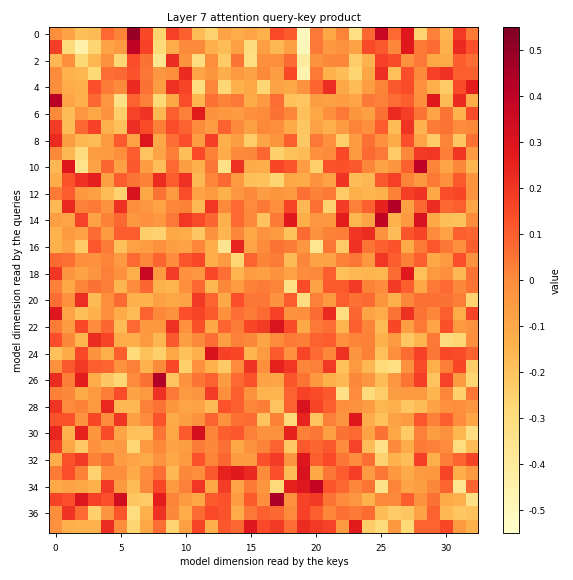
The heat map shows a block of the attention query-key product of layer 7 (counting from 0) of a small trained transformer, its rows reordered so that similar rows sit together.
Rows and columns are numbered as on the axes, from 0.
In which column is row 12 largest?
6
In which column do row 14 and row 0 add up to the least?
19
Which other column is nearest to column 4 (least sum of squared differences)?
21
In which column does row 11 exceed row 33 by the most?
3
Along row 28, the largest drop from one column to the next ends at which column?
5
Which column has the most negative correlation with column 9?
23
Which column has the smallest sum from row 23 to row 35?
25
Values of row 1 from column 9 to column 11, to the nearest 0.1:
-0.1 0 0
